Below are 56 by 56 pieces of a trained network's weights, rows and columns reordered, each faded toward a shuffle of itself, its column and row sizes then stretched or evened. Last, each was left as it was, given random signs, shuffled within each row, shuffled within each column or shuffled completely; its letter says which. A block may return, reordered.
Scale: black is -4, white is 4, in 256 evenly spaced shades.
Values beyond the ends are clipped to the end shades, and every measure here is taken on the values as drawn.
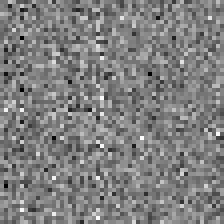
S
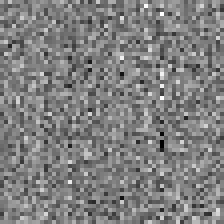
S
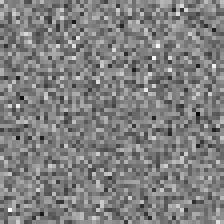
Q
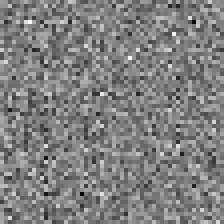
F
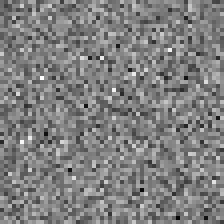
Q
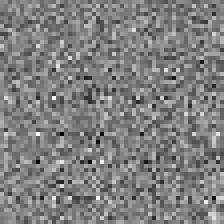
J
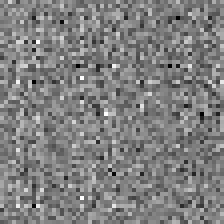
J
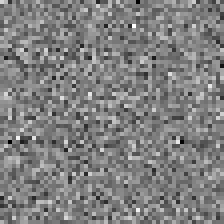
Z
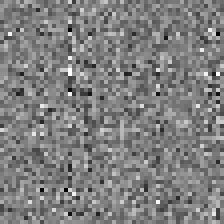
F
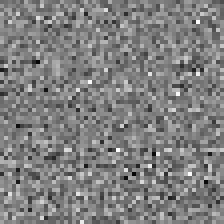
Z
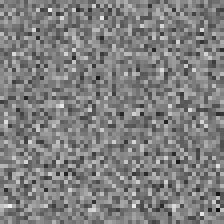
Z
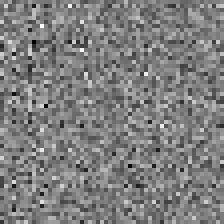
F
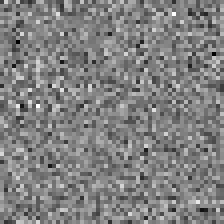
F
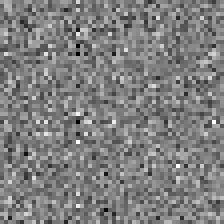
F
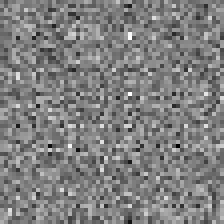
J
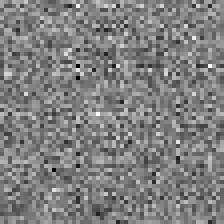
J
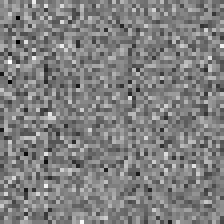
S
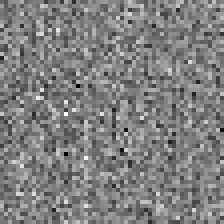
S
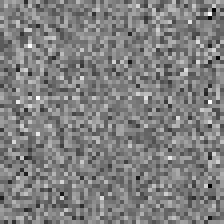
S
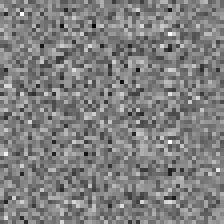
J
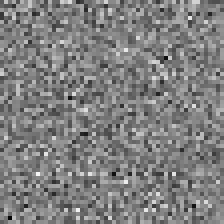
Z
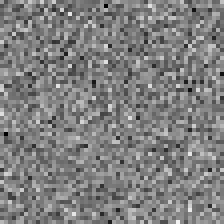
Q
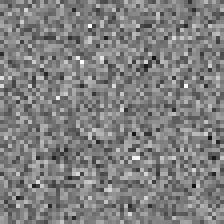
Z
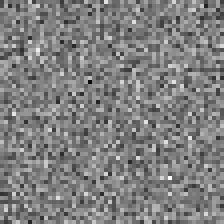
Q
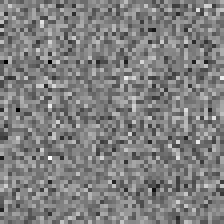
F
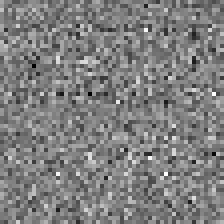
F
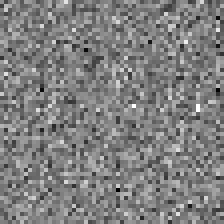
S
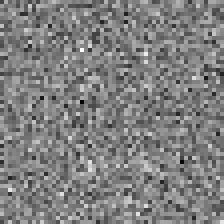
S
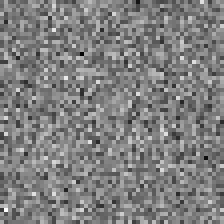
S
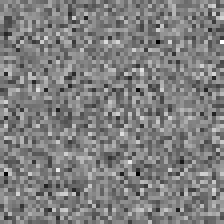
F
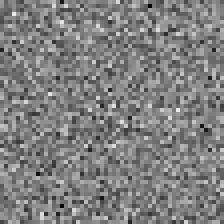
Q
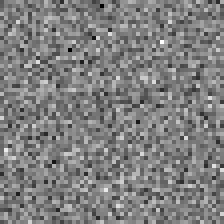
Q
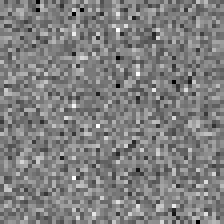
S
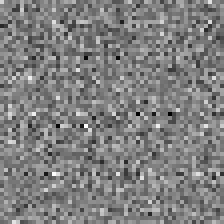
Z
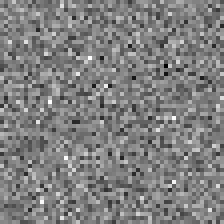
Q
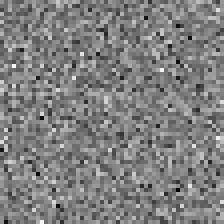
Q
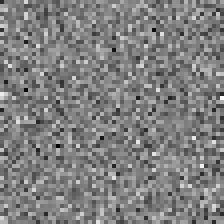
S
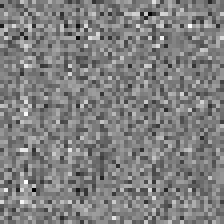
J
